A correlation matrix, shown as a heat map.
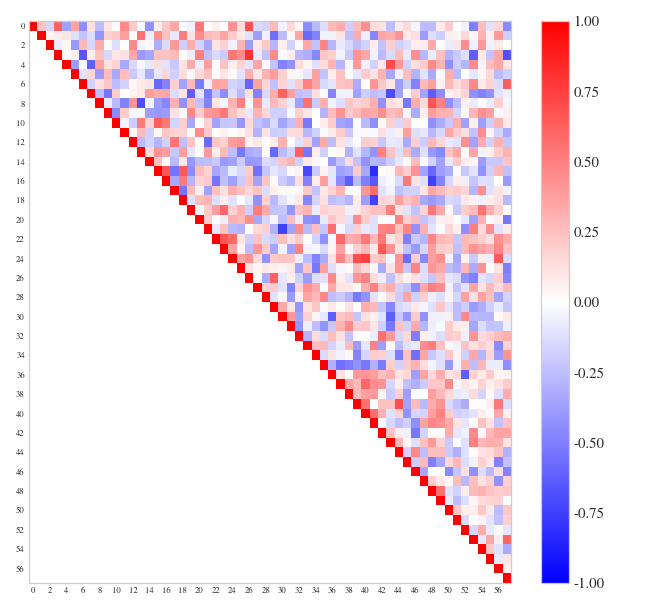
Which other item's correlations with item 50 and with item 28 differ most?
35
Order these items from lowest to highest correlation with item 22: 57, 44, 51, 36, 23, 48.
51, 36, 44, 57, 48, 23
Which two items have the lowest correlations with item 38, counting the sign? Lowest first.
16, 35
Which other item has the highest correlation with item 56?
24
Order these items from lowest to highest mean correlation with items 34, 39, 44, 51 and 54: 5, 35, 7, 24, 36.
7, 35, 5, 24, 36
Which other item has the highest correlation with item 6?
57
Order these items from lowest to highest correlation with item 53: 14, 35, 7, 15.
7, 35, 15, 14
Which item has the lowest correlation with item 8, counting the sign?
13
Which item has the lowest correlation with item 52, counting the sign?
36
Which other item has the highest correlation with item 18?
15
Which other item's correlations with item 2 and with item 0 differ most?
26
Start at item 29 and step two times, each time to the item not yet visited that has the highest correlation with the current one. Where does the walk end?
3
